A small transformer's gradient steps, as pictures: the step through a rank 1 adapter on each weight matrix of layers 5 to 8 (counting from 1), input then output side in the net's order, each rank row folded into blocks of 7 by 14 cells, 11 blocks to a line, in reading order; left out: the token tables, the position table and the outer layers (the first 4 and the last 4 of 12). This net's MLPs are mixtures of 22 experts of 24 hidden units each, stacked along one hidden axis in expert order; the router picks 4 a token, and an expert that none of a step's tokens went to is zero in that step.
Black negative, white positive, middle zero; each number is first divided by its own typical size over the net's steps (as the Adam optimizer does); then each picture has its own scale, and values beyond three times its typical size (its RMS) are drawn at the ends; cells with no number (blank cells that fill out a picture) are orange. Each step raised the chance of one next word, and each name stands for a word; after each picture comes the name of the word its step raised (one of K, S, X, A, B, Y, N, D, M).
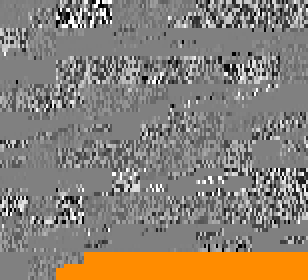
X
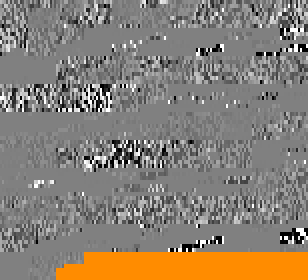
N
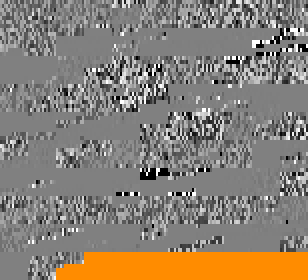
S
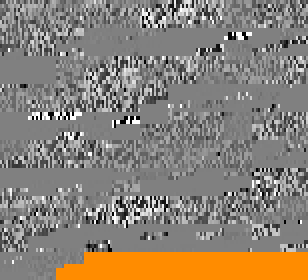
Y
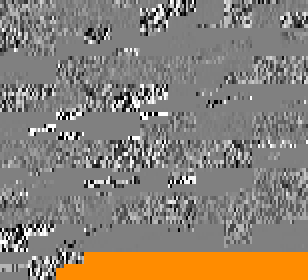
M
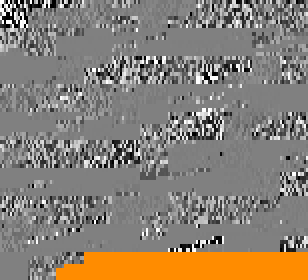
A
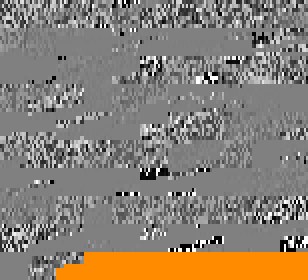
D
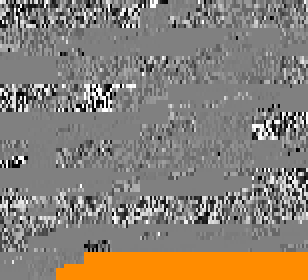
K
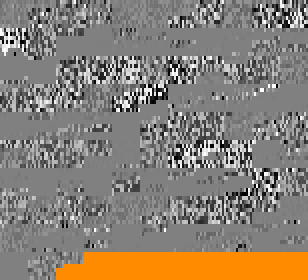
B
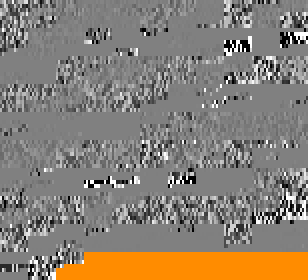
S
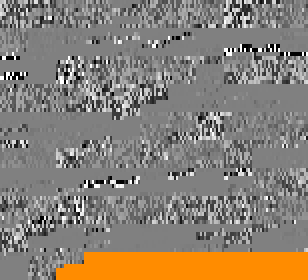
S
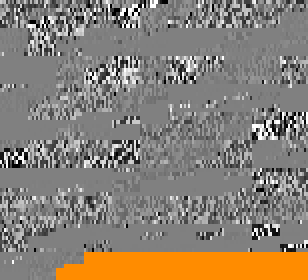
A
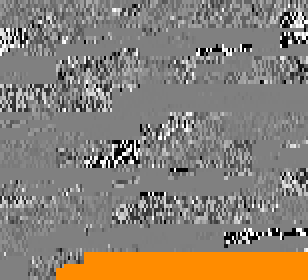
N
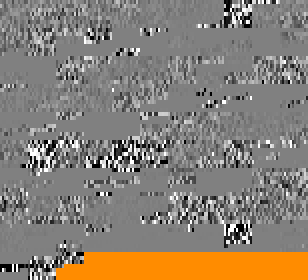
A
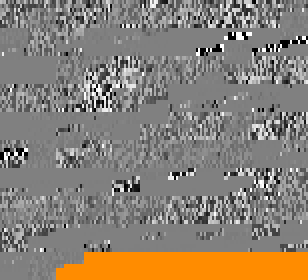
S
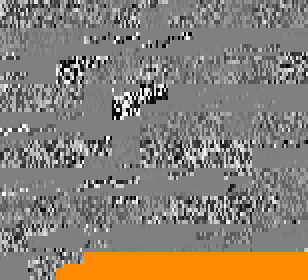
B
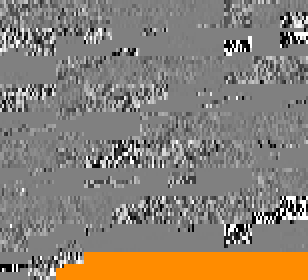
N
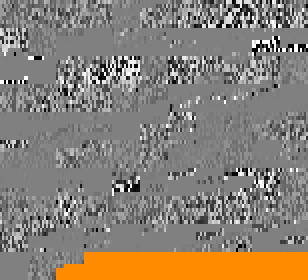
S
